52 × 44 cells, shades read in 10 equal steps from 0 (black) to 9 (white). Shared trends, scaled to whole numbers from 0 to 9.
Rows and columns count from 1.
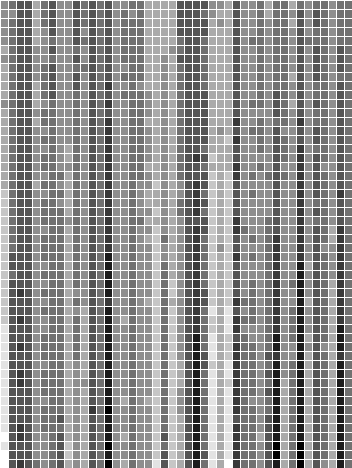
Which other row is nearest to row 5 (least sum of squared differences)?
4
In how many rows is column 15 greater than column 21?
24
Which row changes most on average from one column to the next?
52
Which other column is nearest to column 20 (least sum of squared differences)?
22
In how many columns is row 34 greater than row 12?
12
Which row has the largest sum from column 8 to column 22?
45
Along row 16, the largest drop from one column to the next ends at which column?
30
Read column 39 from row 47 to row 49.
6 6 6
